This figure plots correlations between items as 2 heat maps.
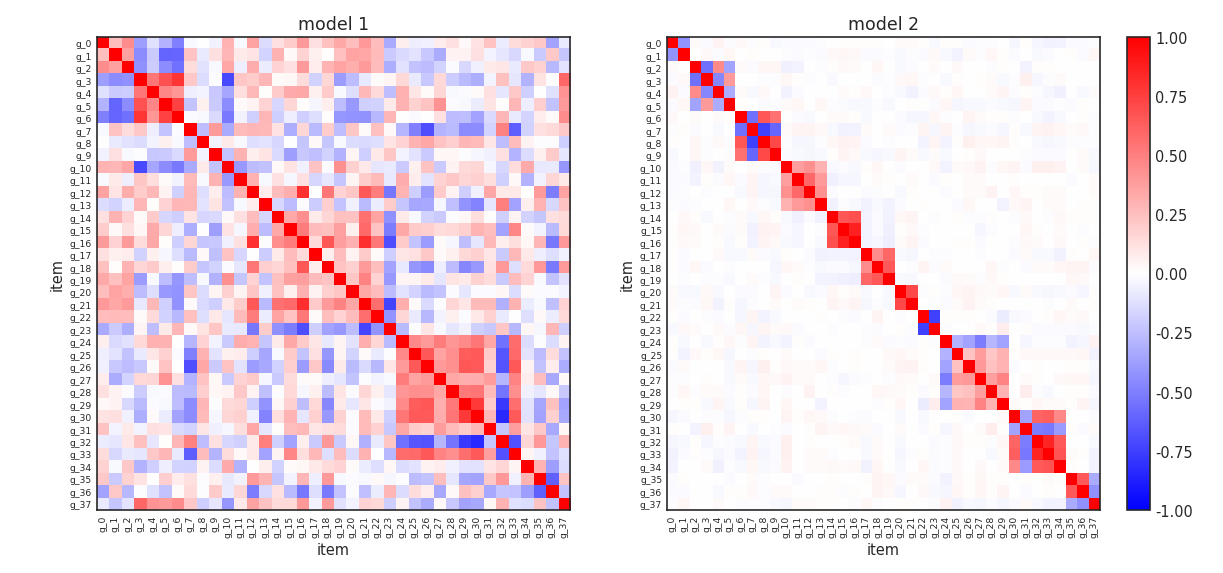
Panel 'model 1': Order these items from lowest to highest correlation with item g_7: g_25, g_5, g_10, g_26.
g_26, g_25, g_10, g_5
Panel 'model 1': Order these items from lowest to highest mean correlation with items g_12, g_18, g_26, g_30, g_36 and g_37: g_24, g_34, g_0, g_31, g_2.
g_34, g_2, g_0, g_31, g_24
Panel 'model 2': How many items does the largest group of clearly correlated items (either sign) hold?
6
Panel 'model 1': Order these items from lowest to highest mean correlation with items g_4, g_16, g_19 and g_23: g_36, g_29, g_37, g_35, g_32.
g_36, g_29, g_32, g_35, g_37
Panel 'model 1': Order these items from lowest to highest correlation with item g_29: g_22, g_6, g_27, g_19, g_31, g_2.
g_6, g_2, g_22, g_19, g_31, g_27
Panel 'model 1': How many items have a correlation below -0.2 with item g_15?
6
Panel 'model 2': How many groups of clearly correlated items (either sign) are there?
11
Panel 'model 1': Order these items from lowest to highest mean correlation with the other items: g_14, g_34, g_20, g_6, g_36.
g_36, g_6, g_34, g_20, g_14
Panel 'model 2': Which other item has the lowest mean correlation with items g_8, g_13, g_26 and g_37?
g_7
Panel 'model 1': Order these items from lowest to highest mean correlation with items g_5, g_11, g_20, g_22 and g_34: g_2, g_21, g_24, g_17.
g_17, g_2, g_24, g_21
